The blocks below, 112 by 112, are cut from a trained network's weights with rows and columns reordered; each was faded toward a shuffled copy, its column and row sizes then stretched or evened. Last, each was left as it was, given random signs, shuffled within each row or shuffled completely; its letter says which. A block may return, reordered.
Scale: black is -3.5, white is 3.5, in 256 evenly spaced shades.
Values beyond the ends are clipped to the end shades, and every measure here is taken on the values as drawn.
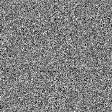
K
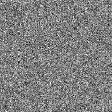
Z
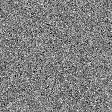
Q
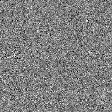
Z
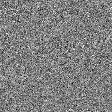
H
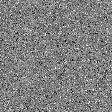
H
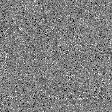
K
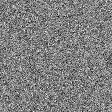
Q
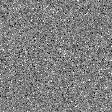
H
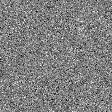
H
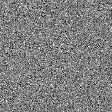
K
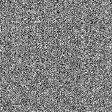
Z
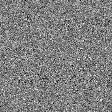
H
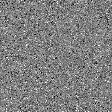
K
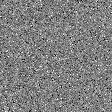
Q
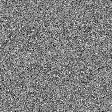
H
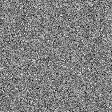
H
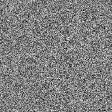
Z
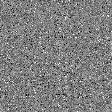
K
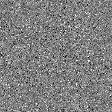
K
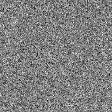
K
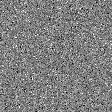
Q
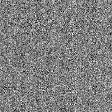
Z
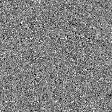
K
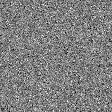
Q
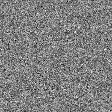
H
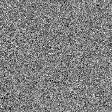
K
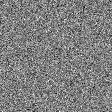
Q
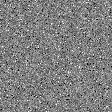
Q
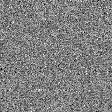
H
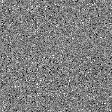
K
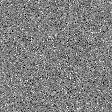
Q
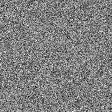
H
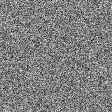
Q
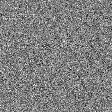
H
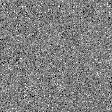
K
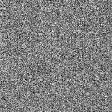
Z
